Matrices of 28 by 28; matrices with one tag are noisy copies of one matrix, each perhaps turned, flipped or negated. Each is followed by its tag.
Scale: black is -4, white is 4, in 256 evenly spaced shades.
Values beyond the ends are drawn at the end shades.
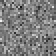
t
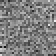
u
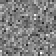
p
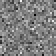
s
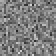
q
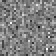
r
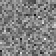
p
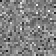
s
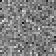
s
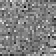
u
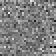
u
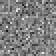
r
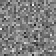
q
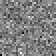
s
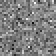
s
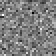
p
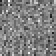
u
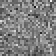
t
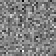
q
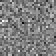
s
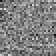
u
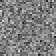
s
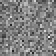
t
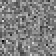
p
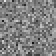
p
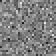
s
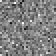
s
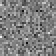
r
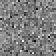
t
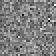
t
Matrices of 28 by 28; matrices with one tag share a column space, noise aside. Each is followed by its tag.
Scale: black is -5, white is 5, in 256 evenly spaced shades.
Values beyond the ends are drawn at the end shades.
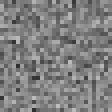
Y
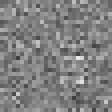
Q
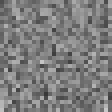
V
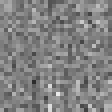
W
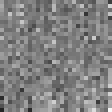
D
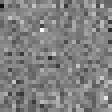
W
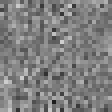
D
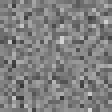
Y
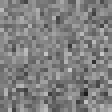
V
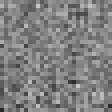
W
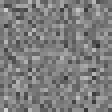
Q
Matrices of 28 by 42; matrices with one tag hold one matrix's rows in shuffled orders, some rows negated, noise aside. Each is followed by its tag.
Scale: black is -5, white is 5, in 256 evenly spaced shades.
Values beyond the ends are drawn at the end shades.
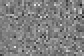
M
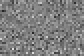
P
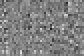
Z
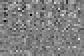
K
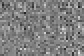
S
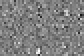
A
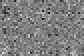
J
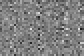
A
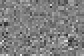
Z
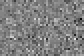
M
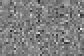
A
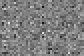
J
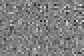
M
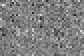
P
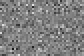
P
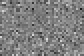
P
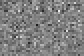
K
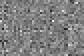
Z
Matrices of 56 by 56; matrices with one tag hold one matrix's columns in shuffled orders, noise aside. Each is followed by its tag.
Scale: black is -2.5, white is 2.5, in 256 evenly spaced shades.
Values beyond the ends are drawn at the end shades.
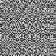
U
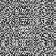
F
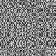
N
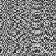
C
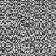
C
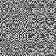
U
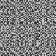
F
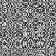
N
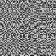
U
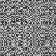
F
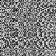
N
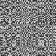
F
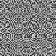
U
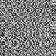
N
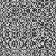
N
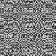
U
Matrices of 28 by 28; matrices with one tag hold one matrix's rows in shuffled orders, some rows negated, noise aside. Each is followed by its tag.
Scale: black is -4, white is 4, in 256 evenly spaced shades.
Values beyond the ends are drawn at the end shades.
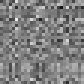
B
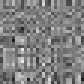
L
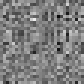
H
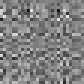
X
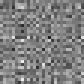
L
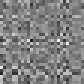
X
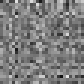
B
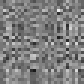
H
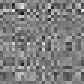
L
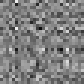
B
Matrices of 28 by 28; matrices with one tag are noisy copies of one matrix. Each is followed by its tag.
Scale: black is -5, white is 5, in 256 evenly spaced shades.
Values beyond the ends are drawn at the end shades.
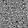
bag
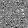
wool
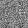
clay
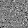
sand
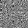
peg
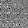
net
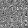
sand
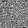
bag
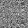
wool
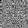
peg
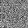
net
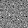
peg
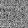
net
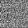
net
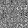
sand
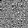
peg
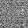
wool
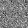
sand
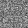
sand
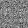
clay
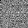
peg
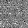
net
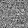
wool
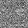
wool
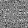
clay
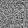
wool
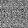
net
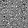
bag
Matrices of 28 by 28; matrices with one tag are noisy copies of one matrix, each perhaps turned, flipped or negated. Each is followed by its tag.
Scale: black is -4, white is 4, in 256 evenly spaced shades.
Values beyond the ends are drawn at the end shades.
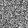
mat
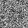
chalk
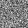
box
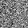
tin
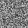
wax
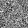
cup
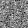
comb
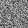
box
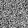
mat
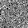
mat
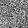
mat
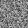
box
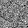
cup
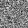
box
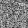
wax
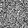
chalk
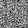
wax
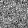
comb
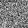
mat
